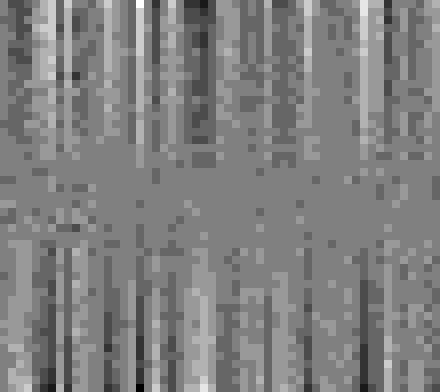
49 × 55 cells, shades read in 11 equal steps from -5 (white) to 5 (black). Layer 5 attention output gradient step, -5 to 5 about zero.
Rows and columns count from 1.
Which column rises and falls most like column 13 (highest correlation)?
40
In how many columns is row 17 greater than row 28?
18
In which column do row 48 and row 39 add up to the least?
26
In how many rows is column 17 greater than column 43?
15
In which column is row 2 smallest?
46
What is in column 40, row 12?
-1
